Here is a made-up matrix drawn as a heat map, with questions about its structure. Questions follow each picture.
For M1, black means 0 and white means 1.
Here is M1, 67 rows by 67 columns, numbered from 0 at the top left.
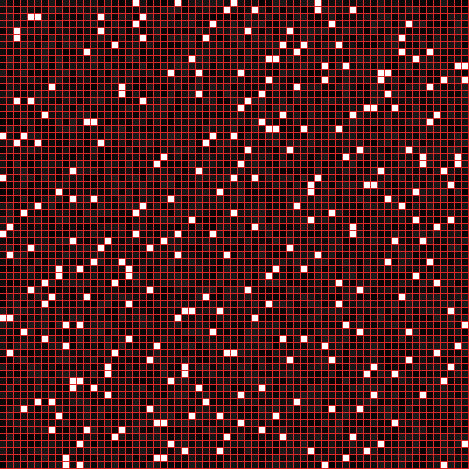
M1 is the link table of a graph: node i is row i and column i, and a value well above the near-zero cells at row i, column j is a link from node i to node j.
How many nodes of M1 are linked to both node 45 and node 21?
0
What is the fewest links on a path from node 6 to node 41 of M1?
7
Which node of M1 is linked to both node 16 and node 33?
node 50
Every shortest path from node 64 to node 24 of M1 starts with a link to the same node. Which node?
node 52
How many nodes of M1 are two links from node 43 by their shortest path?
5
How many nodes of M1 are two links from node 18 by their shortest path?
5
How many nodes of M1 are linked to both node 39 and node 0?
0
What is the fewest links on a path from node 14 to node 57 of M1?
3
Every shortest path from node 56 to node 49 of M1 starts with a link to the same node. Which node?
node 60
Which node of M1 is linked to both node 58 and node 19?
node 3
